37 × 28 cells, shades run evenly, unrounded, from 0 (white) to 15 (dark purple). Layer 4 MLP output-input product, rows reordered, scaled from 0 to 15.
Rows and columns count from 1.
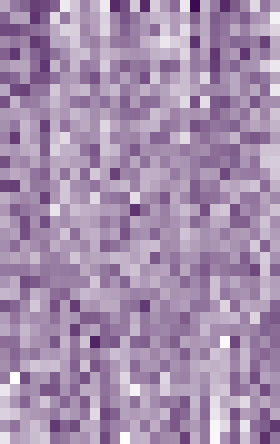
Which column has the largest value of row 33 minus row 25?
27
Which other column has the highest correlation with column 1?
22
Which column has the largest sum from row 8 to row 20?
5
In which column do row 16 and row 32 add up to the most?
1
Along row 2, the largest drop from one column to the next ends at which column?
6
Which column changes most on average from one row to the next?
2
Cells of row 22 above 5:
22
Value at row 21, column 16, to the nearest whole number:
4
